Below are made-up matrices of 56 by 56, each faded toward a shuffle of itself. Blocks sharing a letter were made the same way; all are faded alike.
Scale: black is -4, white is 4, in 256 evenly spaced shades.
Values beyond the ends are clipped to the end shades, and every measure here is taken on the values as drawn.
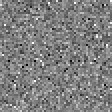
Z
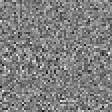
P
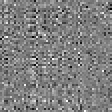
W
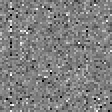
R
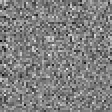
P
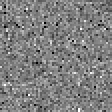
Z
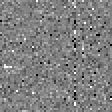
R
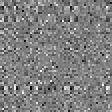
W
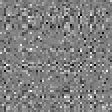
W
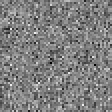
P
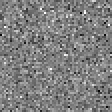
Z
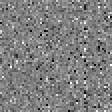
R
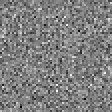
P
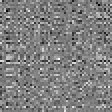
W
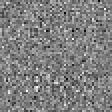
P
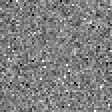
Z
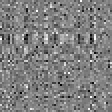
W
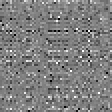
W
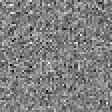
P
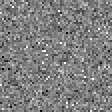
Z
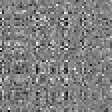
W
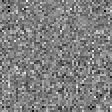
P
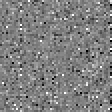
R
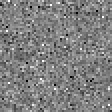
Z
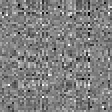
W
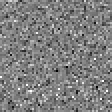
Z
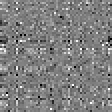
W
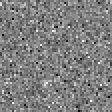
Z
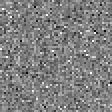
Z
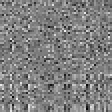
W
